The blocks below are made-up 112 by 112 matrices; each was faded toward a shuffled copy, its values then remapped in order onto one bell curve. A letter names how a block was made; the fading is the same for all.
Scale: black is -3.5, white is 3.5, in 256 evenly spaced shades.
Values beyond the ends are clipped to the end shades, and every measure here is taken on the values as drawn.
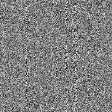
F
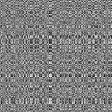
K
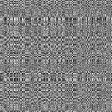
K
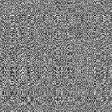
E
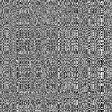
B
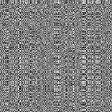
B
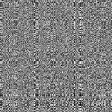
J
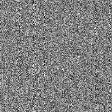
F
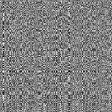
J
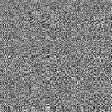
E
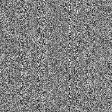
F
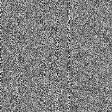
F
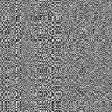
B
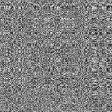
E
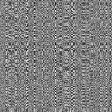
B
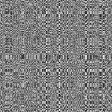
B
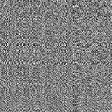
E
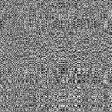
E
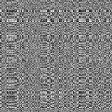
K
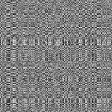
K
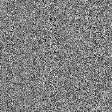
F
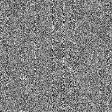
F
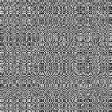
K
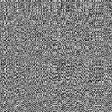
E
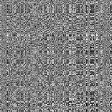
J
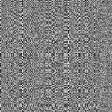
B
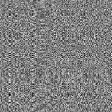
E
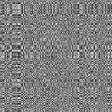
K
